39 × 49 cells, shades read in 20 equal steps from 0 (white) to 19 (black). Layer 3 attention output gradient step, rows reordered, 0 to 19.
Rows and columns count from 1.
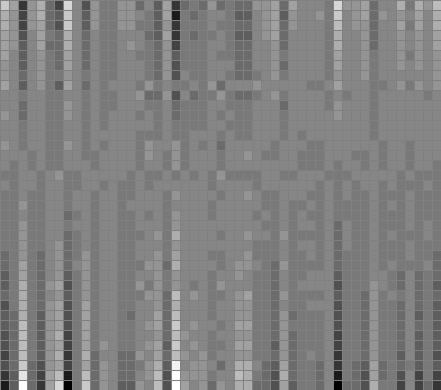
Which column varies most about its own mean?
20
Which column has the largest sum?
38
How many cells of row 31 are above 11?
4
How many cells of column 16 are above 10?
1
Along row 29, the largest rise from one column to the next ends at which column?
8
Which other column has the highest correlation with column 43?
36
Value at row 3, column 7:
13
